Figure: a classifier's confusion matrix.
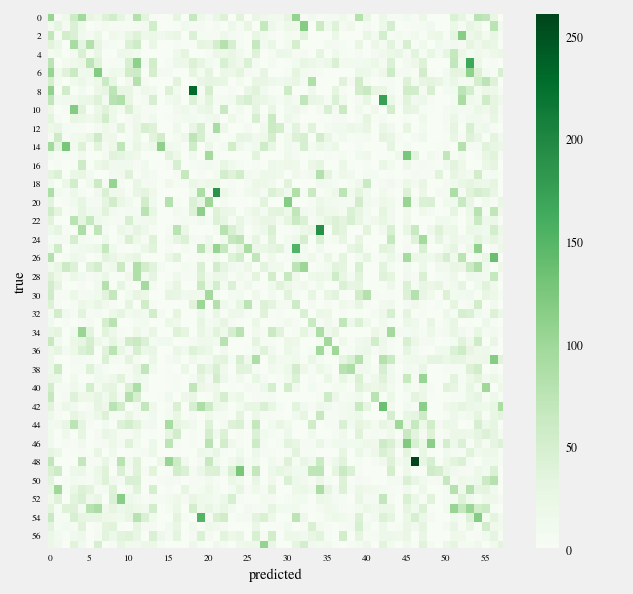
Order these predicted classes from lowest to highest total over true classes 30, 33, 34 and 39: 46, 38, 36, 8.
38, 36, 46, 8
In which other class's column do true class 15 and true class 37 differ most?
45
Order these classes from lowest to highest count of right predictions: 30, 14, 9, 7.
30, 7, 9, 14
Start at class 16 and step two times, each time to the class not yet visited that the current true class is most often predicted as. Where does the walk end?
51
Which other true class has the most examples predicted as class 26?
37
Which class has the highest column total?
0
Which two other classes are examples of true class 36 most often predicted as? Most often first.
34, 8
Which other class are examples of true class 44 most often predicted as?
15
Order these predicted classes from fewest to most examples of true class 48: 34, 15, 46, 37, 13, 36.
13, 36, 37, 34, 15, 46
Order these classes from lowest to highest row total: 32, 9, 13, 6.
32, 13, 6, 9
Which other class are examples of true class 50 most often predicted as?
56
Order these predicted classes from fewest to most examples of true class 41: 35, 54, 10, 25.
25, 54, 35, 10
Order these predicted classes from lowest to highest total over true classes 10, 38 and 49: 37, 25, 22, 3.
25, 22, 3, 37
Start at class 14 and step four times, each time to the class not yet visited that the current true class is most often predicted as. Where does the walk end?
42
